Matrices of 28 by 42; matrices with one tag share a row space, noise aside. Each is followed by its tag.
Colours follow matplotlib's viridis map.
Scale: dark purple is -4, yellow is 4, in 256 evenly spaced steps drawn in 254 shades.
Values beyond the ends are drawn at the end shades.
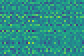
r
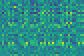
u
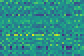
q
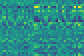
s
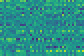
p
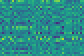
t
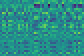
s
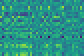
t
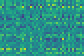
p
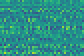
r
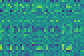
q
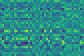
t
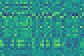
t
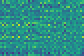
r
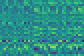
s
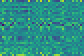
t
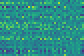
r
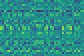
q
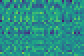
q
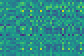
p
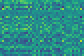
t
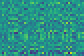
u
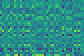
q
